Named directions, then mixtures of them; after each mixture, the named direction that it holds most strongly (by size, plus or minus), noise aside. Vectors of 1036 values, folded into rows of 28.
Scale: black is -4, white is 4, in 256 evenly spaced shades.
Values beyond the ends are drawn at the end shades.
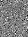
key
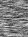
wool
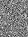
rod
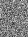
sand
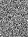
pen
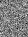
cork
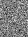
sand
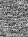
wool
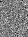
key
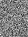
pen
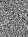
cork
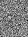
pen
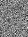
key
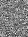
key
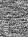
wool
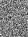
pen
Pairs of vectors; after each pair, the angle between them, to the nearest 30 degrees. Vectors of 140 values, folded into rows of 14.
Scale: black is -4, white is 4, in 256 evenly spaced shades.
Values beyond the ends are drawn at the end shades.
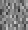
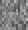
60 degrees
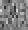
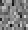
120 degrees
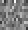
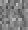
120 degrees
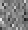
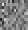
120 degrees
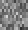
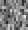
120 degrees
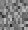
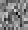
120 degrees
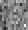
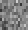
30 degrees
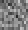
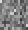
90 degrees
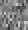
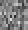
30 degrees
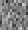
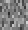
120 degrees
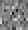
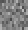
60 degrees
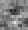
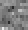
90 degrees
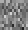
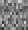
60 degrees
